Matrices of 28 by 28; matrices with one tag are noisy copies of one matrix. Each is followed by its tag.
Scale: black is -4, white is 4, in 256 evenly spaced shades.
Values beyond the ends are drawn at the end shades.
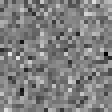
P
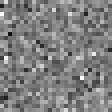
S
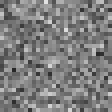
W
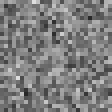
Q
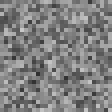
W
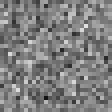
P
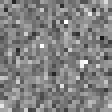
P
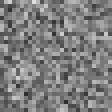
Q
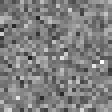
P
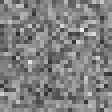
P
